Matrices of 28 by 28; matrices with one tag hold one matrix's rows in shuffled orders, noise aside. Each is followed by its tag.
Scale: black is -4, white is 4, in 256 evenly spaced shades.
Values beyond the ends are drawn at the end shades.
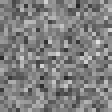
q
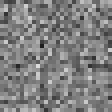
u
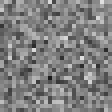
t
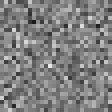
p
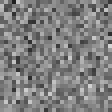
p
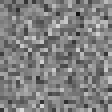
q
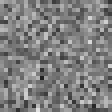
u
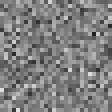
p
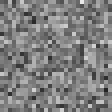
t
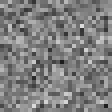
t
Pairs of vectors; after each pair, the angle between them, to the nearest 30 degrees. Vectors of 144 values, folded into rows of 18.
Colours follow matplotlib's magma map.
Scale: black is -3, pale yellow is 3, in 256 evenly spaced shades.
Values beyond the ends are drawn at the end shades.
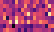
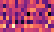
150 degrees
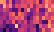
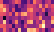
90 degrees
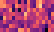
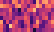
60 degrees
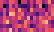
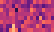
60 degrees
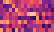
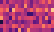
120 degrees
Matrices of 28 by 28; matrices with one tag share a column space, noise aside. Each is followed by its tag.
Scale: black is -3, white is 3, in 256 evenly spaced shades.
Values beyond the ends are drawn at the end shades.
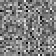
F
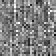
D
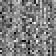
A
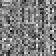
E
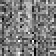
A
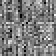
D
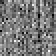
A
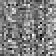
E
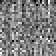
A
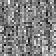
D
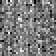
A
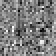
D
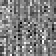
D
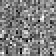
E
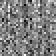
A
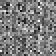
F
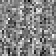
E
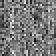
E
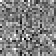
E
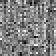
D
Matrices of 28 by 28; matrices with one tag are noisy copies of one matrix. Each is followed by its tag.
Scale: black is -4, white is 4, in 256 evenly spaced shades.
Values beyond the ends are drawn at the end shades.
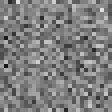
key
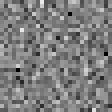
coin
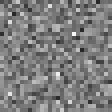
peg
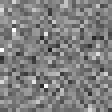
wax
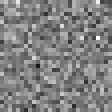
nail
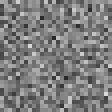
key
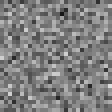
peg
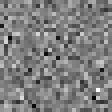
coin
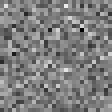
wax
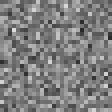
wax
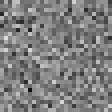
nail
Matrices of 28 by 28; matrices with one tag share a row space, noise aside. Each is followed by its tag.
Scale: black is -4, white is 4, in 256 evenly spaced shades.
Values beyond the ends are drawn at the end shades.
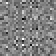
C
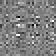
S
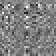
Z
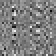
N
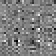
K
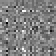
C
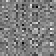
C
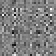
N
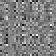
C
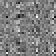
S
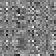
S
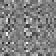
Z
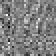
Z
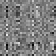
S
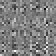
N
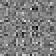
C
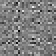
K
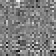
S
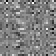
S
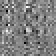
Z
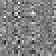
K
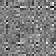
S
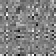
S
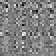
C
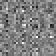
C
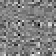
K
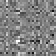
S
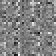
K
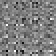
C
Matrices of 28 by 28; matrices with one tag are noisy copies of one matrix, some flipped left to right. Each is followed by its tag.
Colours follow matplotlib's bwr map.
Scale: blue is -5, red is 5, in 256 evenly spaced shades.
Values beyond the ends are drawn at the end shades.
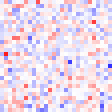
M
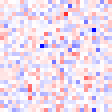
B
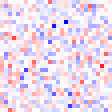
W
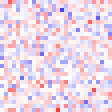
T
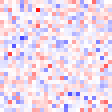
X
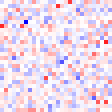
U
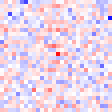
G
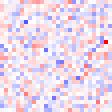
U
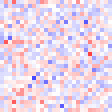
U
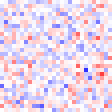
W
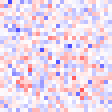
B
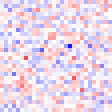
B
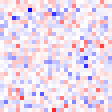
T
